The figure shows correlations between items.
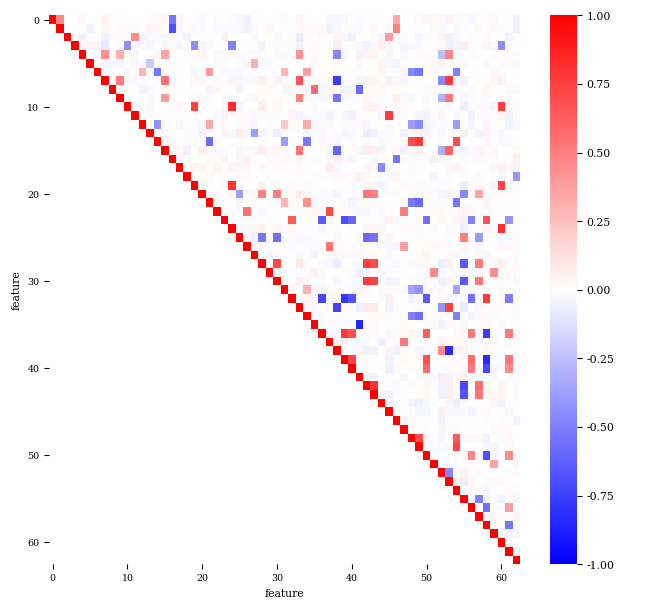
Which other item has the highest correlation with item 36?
39
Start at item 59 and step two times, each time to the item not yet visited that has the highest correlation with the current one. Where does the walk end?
51
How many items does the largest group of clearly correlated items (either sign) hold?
9
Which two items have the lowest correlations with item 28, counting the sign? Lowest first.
55, 25
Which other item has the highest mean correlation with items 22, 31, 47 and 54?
37
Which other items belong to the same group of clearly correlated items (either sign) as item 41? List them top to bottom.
8, 35
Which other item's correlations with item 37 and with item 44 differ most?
22
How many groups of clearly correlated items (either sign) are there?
13
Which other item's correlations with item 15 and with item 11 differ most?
45
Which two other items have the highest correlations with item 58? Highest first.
32, 23
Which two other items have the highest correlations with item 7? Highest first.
53, 33
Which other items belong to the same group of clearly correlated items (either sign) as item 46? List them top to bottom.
0, 1, 16
